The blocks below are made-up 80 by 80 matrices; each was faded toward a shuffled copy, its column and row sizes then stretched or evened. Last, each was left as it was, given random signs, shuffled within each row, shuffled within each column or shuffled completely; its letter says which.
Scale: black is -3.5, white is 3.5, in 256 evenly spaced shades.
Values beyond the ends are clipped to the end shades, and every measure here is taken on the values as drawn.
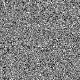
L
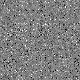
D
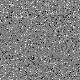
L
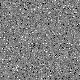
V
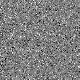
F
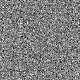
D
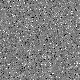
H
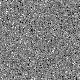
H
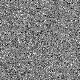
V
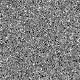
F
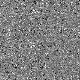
L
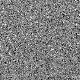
F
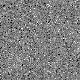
D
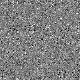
L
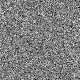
H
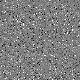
D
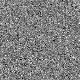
V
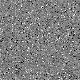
L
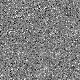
V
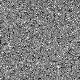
F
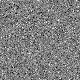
H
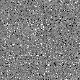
L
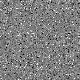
D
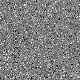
L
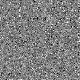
D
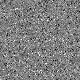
V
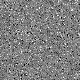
F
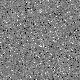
H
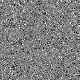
D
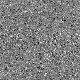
V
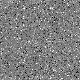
F
